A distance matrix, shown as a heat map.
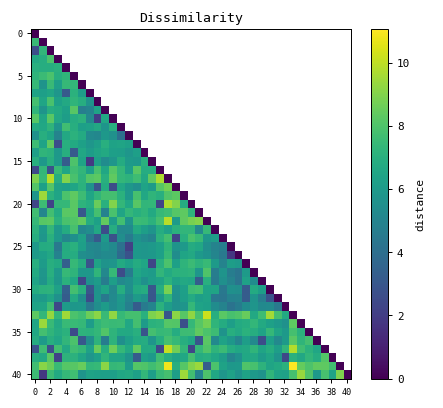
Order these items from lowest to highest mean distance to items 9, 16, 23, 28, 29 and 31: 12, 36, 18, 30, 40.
36, 12, 30, 40, 18
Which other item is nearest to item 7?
15
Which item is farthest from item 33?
39
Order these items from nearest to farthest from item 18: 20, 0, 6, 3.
3, 6, 0, 20
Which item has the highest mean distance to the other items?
33
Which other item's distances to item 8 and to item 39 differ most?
10
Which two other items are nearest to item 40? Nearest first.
1, 21
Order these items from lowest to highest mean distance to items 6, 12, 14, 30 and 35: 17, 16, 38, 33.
38, 16, 17, 33
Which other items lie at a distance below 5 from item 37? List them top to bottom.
0, 2, 16, 20
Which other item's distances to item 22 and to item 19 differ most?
34
